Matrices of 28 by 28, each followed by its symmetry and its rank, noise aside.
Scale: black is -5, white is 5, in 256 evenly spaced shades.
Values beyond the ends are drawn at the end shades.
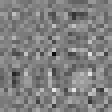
symmetric, rank three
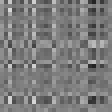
no symmetry, rank one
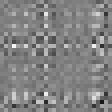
symmetric, rank two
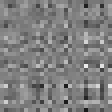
antisymmetric, rank two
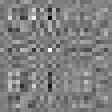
no symmetry, rank three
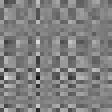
no symmetry, rank one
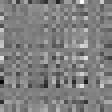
antisymmetric, rank two
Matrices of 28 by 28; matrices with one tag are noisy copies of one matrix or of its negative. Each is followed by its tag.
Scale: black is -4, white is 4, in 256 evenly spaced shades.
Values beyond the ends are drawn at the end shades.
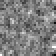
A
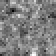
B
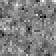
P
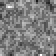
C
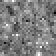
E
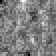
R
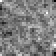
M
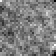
M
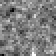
B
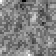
R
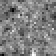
B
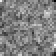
M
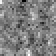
R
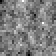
R
